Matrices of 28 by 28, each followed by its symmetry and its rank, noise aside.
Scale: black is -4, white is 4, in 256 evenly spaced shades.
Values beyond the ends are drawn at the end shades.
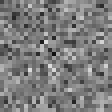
symmetric, rank five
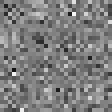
symmetric, rank five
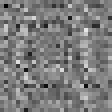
no symmetry, rank five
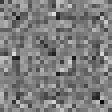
symmetric, rank five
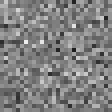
no symmetry, rank six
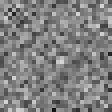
symmetric, rank six
